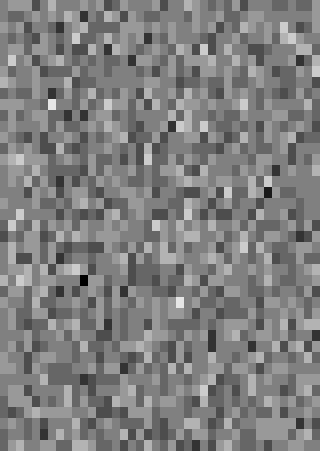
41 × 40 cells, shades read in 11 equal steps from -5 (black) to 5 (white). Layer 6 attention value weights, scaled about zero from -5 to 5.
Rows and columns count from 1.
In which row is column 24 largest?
20
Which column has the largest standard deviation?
11
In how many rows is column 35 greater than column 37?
18
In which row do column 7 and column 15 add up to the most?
10
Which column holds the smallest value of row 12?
22
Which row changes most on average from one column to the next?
5
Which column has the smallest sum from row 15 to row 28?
8
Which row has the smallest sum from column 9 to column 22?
26
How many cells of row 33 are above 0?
9
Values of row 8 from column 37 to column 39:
-1 0 0
